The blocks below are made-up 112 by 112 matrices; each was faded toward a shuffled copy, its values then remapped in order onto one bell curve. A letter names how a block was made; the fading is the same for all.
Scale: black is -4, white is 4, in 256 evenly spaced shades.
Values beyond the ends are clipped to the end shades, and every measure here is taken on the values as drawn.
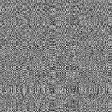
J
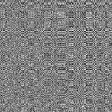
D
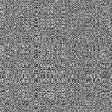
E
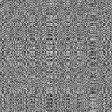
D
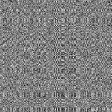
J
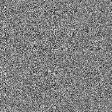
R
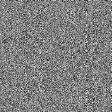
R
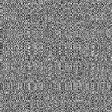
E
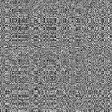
J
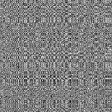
D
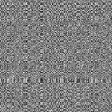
D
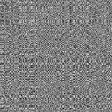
J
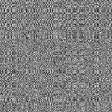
D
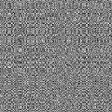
D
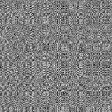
J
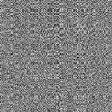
E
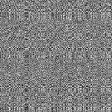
J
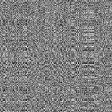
E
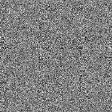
R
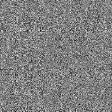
R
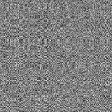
E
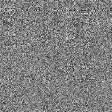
R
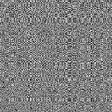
J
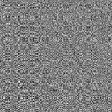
E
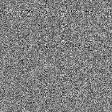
R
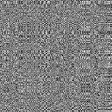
E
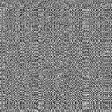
D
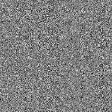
R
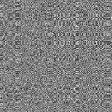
J
